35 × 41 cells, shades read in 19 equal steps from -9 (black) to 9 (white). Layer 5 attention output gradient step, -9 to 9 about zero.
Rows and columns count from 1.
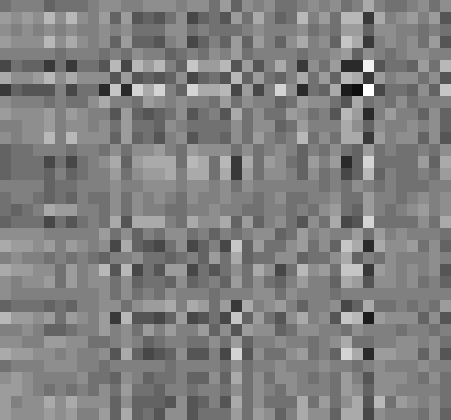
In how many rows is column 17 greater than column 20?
21
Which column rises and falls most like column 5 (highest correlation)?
7
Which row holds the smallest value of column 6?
28
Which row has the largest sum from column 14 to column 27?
8
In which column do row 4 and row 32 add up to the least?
34
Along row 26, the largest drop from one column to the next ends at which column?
22
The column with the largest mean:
32
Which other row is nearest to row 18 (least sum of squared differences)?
31
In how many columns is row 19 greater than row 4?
15
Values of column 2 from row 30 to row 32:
2 0 2
